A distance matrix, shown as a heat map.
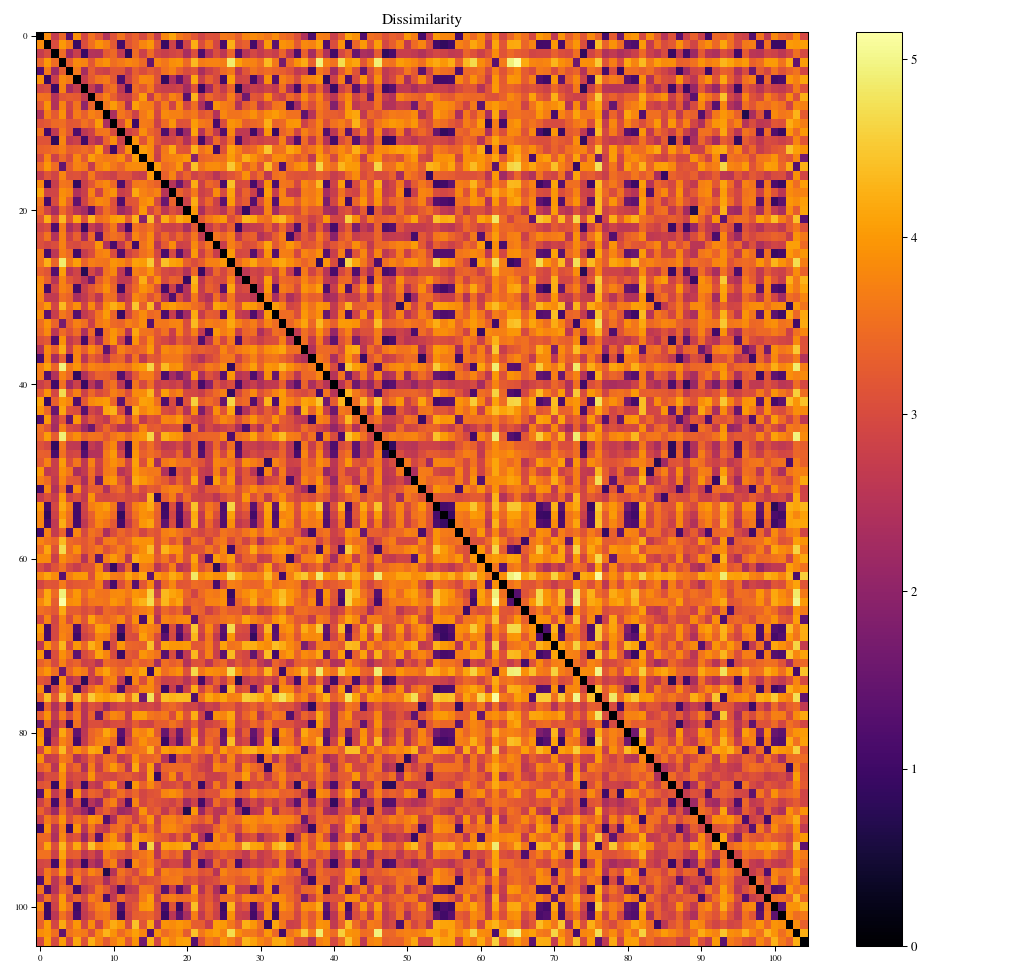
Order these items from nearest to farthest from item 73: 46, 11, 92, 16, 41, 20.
20, 11, 92, 16, 41, 46
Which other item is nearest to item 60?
34
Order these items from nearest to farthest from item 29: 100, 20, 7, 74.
100, 20, 74, 7
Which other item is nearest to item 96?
9
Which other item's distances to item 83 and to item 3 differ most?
50
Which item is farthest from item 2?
62
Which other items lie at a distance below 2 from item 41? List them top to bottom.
26, 38, 46, 59, 64, 65
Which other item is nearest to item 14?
67
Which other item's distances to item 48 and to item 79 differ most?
87
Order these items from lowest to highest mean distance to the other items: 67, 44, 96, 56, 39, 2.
2, 39, 56, 44, 96, 67
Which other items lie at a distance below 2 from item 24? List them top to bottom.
10, 13, 61, 63
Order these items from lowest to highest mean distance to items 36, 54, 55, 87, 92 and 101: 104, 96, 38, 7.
96, 7, 104, 38
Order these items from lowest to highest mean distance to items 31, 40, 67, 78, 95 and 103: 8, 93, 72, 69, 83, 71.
8, 72, 83, 93, 69, 71
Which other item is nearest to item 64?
26
